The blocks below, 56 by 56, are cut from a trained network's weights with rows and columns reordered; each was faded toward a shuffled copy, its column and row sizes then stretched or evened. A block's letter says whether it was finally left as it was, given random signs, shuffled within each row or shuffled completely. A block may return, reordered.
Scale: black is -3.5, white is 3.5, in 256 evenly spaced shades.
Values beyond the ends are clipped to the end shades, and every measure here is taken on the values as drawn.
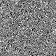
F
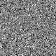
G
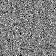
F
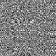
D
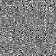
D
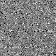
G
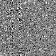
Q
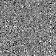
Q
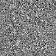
Q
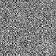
D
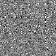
Q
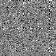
Q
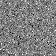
F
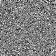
G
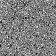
F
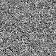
G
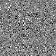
Q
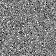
F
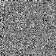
Q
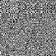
D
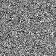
G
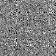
Q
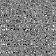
D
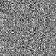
D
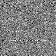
G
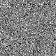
G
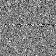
G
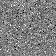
F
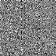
Q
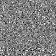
G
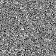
G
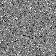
F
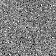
G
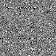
Q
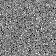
F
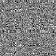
D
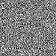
D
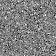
F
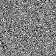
G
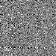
Q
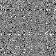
Q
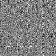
D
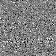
G
